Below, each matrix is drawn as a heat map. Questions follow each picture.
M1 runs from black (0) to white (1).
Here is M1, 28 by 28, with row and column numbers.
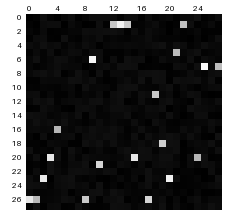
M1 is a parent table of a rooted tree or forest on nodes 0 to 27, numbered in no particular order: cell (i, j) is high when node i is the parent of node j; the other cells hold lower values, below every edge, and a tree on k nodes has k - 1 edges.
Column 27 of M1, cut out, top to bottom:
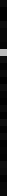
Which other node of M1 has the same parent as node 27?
25
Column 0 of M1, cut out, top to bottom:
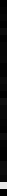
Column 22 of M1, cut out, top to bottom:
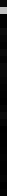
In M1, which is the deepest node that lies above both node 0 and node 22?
26
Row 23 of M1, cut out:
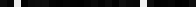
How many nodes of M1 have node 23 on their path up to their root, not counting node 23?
5
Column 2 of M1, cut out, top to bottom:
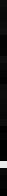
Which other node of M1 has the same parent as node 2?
20
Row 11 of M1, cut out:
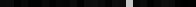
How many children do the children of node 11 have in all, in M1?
1
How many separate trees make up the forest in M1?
7
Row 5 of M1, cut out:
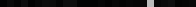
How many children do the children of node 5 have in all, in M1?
1
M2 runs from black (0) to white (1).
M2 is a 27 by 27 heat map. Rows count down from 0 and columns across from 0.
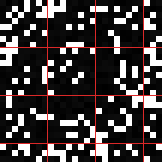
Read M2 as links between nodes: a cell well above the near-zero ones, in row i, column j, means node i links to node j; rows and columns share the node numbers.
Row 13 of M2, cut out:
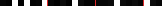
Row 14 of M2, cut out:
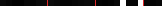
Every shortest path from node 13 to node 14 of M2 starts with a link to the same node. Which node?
node 12
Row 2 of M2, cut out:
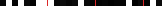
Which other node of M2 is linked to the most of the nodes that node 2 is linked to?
node 19
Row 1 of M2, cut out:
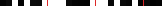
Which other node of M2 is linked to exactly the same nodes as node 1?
node 25
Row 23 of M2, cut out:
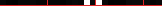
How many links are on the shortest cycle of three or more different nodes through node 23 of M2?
5
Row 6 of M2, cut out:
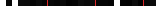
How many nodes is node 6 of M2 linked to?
4
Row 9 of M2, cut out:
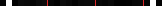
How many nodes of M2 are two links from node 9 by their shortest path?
10
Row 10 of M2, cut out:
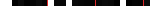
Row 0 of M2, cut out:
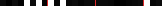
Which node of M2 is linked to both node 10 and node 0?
node 8
